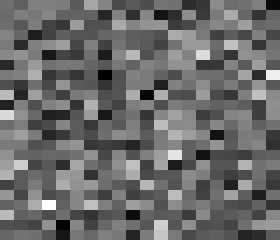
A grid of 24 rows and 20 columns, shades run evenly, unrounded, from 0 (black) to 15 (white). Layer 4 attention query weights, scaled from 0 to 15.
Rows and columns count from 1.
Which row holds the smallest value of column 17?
19
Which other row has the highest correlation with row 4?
14
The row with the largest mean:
21
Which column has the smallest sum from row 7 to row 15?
8
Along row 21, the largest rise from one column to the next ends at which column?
4
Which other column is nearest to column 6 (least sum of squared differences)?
9
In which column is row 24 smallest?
5
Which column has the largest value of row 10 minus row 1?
20
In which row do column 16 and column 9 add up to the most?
3
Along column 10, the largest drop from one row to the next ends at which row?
22
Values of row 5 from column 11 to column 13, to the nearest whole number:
5 4 7
